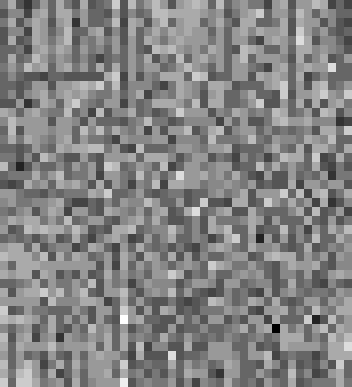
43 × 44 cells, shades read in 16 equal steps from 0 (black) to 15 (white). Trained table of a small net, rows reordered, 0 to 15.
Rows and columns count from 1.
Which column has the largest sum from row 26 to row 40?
16
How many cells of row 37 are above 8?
15
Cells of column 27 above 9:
9
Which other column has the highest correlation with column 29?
10
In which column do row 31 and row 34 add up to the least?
24
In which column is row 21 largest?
20
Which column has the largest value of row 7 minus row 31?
5
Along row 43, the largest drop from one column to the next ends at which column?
17
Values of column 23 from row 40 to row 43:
5 6 6 5
